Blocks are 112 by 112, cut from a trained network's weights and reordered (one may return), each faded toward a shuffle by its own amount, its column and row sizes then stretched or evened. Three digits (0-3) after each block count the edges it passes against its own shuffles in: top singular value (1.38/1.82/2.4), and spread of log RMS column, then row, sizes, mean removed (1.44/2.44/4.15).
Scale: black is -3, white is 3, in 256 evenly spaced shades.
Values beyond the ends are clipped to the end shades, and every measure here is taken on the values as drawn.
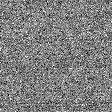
0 0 0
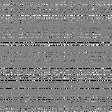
3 1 3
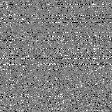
2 1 2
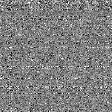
0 1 2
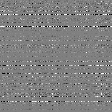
2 1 3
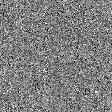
0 1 0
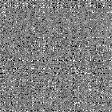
1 1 2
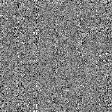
0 2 1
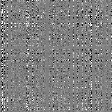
1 3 2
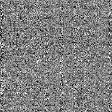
0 2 1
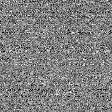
0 0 2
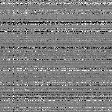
3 1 3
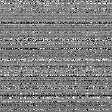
3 1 3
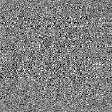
2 1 2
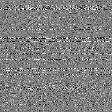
2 1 3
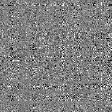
0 2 2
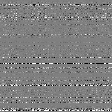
2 1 3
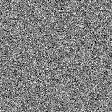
1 0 0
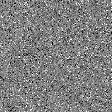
1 1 0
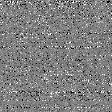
0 1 2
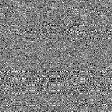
3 0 2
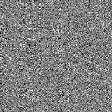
2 1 1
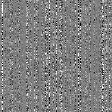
1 3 0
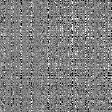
2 3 1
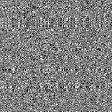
3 1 2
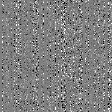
0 3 0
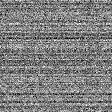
3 0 1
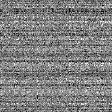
3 2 1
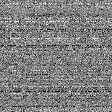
2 0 2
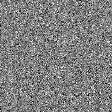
0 1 1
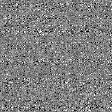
0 1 2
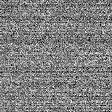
2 1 0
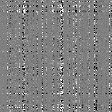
2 3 2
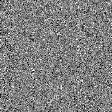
0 1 0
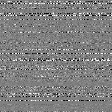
2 0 3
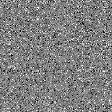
2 1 1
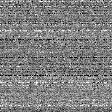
3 1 2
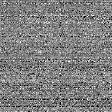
2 1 2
